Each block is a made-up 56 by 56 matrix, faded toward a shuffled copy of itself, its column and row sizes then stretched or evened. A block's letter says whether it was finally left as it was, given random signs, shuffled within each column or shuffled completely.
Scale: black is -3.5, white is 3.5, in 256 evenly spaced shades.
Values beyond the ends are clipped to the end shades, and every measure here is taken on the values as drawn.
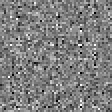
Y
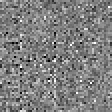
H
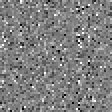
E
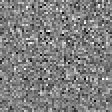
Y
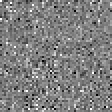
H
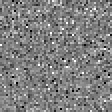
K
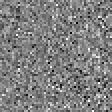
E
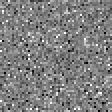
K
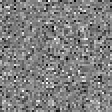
H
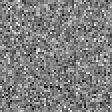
K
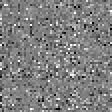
Y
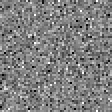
K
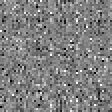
H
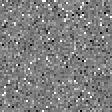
K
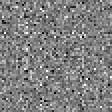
H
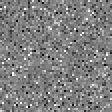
K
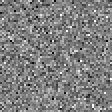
K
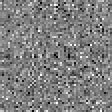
H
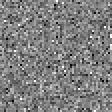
K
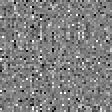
H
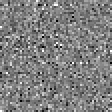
Y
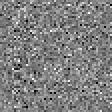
H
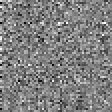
H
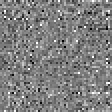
H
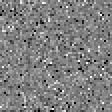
K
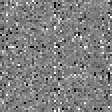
Y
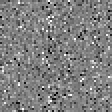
E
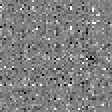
H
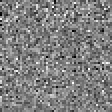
Y
